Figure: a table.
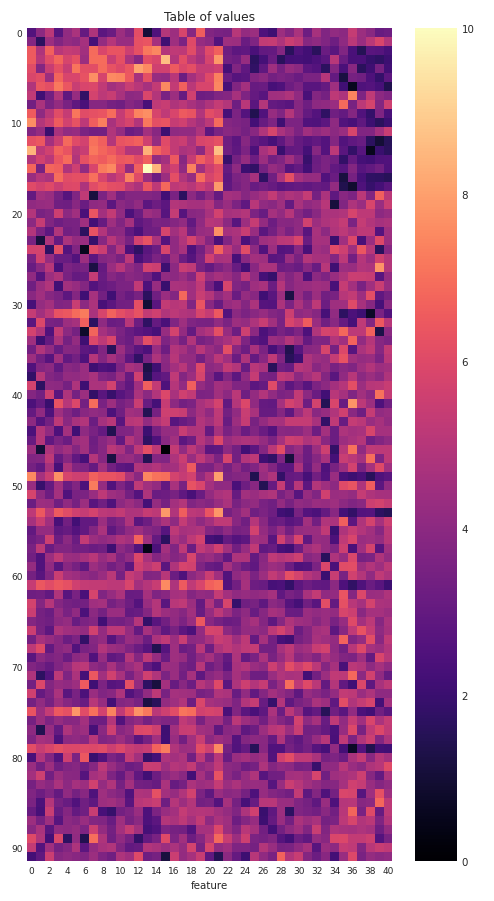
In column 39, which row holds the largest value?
26
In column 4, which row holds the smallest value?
89
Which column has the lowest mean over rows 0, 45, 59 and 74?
13
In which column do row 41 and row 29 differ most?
29
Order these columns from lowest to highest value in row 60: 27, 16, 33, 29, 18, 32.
33, 16, 18, 32, 27, 29
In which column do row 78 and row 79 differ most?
15
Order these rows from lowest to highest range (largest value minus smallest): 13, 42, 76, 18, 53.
76, 42, 18, 53, 13
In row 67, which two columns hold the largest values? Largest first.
35, 38
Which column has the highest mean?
21
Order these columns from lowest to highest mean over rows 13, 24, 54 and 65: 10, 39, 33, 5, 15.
39, 5, 33, 10, 15
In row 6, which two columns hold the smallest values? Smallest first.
36, 40
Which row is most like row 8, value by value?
67
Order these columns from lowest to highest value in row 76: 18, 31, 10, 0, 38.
10, 0, 31, 18, 38
